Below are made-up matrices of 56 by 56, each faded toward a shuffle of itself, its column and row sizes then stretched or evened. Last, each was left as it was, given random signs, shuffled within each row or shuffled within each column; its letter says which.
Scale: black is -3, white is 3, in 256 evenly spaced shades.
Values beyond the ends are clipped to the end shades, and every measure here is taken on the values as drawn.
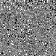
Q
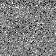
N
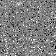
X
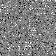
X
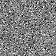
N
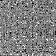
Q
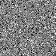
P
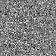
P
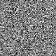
Q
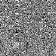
Q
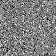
P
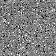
P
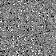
X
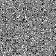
X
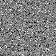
N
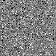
X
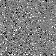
X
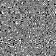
Q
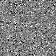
X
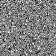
P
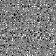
Q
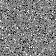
N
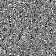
P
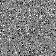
X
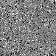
N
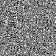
Q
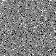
P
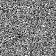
N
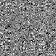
Q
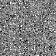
Q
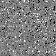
X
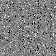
P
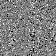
P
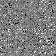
X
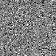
Q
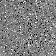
P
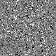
P
